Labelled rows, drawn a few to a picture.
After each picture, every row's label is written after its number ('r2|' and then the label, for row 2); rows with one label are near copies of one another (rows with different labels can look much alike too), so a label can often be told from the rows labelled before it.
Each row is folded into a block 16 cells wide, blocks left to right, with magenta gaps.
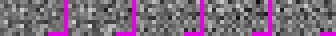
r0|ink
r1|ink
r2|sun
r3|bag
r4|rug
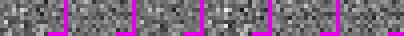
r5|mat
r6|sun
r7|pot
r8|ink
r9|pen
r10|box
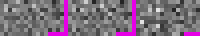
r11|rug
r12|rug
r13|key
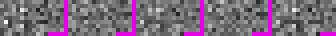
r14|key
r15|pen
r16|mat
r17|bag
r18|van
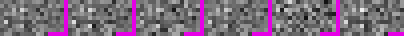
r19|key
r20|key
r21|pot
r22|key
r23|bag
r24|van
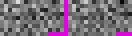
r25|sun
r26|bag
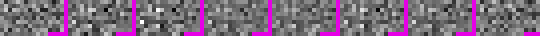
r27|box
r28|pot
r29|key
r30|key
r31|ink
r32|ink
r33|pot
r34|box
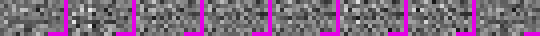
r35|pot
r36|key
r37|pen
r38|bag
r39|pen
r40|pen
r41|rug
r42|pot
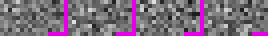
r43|bag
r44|pot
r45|bag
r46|ink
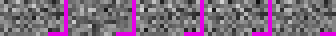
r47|box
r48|pot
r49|box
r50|rug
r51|bag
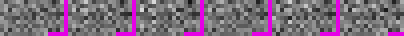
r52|box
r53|bag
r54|bag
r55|bag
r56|pen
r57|box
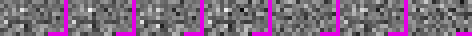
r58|van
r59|van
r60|key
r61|van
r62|sun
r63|pot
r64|rug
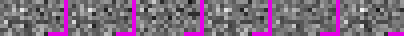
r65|mat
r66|mat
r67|bag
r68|mat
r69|ink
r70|van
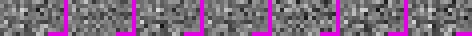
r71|ink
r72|pen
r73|key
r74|pot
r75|box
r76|pot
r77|ink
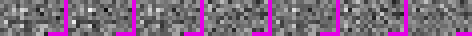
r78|mat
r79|van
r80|mat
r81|box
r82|key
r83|bag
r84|rug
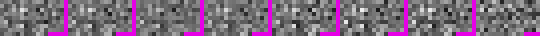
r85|ink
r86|mat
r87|pot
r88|mat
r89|ink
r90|key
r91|mat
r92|box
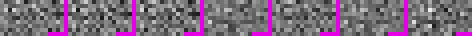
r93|rug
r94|bag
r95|bag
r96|pot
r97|sun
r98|ink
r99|van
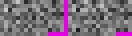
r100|bag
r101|box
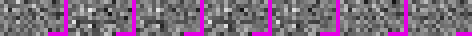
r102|rug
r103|mat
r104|van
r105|van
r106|key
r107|rug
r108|bag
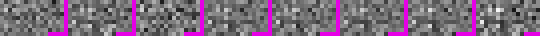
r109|bag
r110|ink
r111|box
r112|key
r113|key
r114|van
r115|van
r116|mat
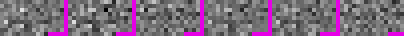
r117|van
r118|pot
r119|sun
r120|pot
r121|mat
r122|bag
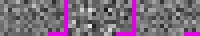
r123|rug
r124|ink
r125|box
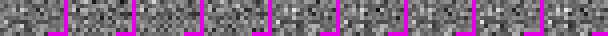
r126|van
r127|bag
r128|bag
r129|box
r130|mat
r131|ink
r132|mat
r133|key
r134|mat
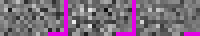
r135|rug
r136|key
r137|key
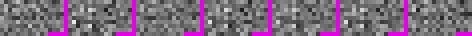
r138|pen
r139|key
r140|pen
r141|key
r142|van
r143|key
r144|bag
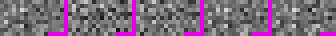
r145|van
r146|sun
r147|pen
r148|mat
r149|ink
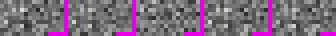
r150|van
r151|key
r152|sun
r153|mat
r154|ink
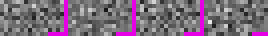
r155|sun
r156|pot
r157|sun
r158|key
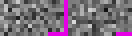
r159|pen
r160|pot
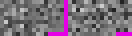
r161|key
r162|box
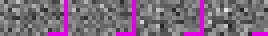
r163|sun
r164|rug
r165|key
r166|van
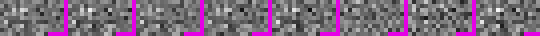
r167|mat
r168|mat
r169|key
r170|pot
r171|van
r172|sun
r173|pen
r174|van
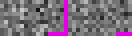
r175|ink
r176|bag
